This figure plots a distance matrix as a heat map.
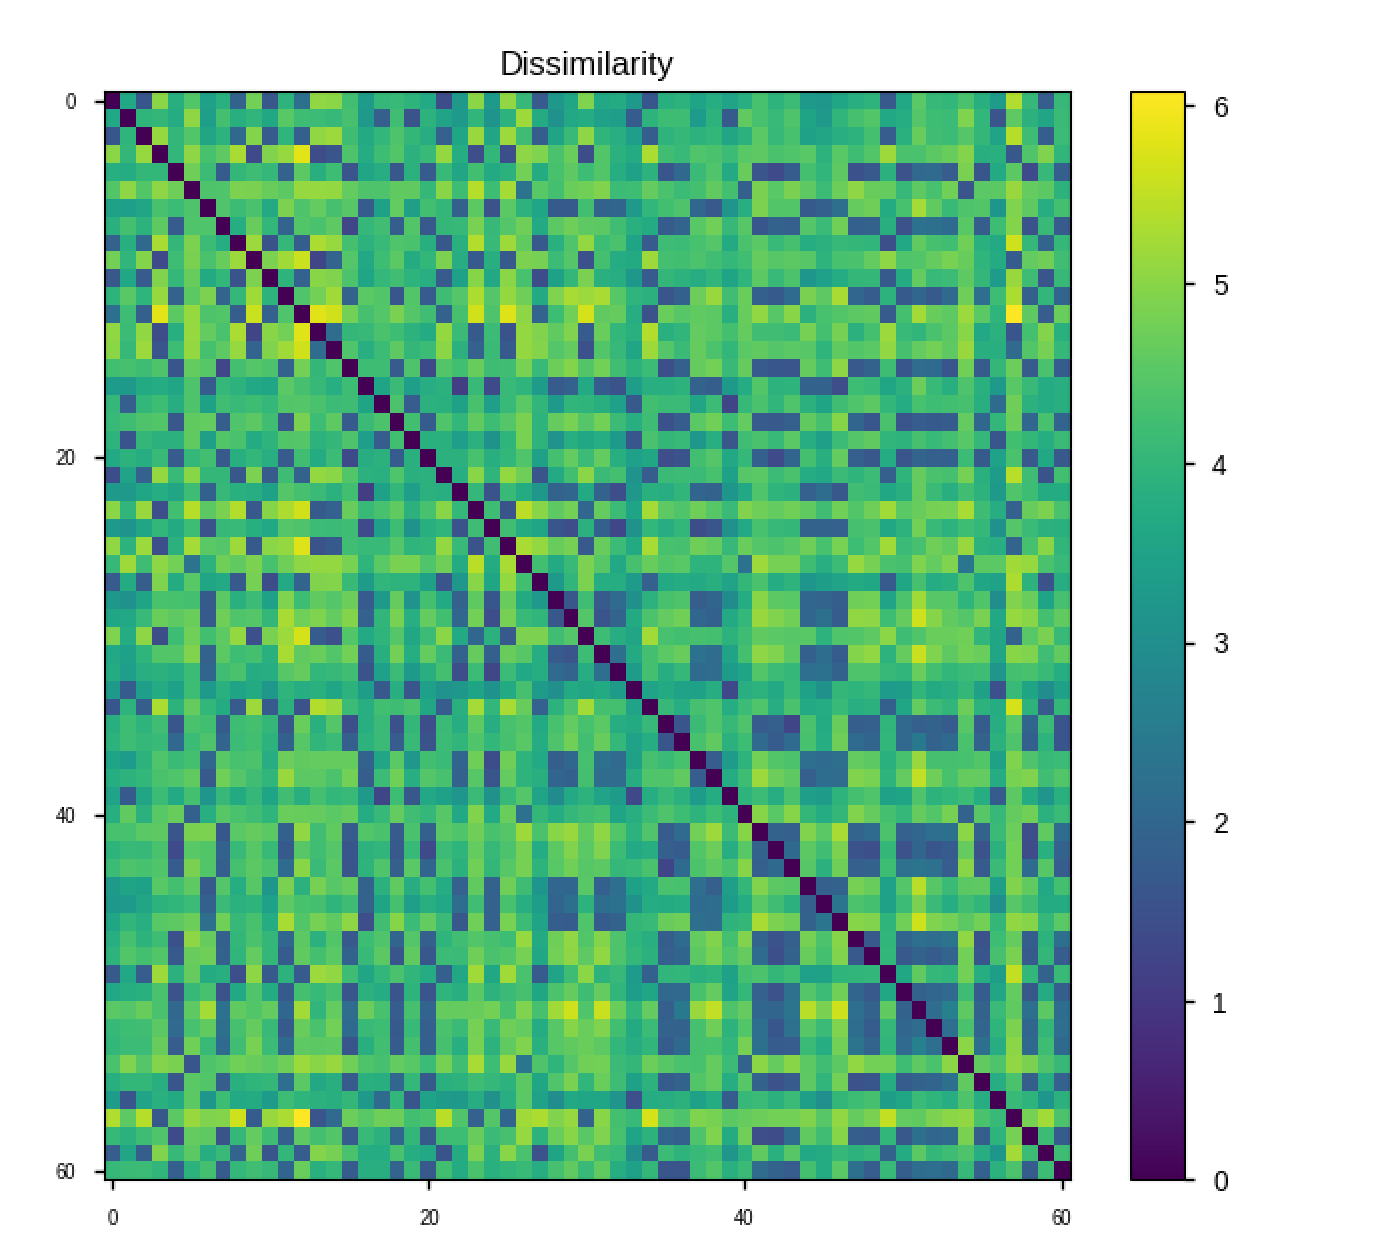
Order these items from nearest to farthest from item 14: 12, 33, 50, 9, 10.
9, 33, 50, 10, 12
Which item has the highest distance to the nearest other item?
26
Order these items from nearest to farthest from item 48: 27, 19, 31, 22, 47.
47, 27, 22, 19, 31
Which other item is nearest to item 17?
39
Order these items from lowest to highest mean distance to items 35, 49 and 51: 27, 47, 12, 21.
47, 27, 21, 12
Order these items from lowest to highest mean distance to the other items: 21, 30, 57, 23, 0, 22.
22, 0, 21, 30, 23, 57
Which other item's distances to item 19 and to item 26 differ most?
1
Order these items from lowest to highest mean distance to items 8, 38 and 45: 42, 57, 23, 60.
60, 42, 23, 57
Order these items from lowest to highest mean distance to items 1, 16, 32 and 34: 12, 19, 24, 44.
24, 44, 19, 12
